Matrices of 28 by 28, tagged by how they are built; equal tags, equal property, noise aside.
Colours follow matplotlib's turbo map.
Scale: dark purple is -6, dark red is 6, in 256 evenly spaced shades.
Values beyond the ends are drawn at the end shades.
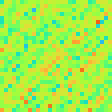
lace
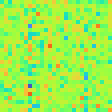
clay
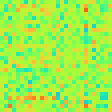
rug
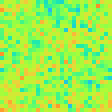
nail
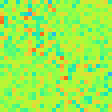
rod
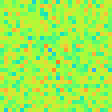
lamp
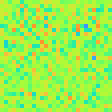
rug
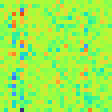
clay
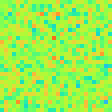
lamp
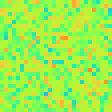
lamp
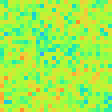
nail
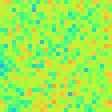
nail
